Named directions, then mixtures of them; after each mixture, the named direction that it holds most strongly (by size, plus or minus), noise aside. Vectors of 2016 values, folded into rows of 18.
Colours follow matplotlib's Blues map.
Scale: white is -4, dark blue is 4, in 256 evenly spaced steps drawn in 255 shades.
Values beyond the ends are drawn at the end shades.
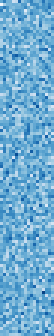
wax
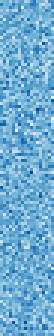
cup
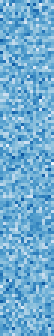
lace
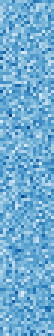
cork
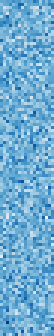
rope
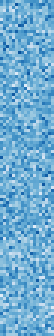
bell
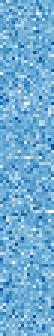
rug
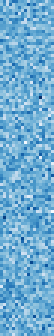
lace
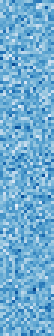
cork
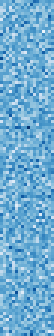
cork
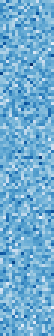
rug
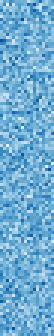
lace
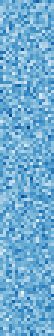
cork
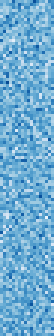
cup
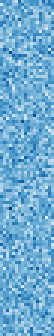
rope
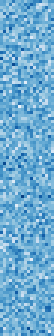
cork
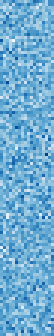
rope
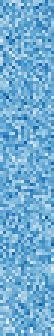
rope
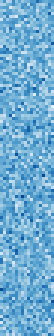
cork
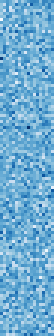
bell
